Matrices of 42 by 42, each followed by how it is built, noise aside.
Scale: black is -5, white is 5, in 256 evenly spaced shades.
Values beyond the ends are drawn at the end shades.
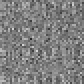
blocks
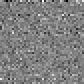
uneven rows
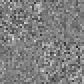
block diagonal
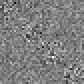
block diagonal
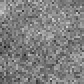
smooth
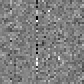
uneven columns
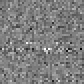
uneven rows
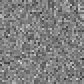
noise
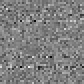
uneven rows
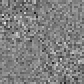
block diagonal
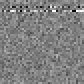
uneven rows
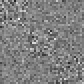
block diagonal
